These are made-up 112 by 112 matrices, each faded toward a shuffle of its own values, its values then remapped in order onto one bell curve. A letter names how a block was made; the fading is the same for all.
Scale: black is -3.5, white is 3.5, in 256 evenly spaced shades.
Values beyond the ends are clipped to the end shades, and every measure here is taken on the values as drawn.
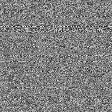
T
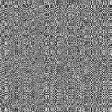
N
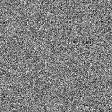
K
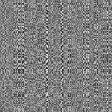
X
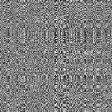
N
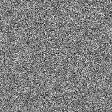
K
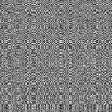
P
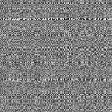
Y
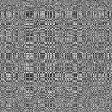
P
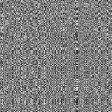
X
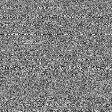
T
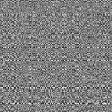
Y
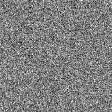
K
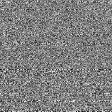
T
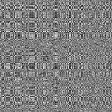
P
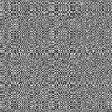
P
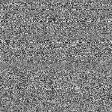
T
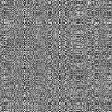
X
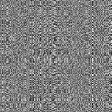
X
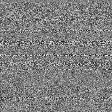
T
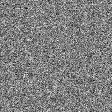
K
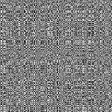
N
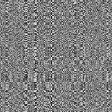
X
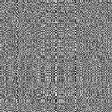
N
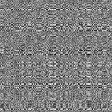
Y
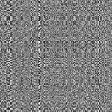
X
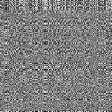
Y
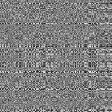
Y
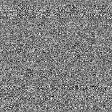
T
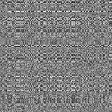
Y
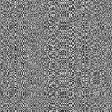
X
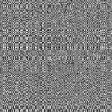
P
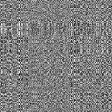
N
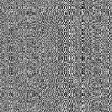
X
